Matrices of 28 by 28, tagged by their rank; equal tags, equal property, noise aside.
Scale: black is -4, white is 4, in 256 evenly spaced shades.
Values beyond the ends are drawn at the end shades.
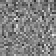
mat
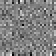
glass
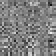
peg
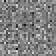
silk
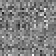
glass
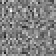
silk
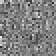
mat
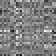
peg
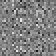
glass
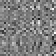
glass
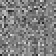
silk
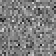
mat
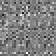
glass
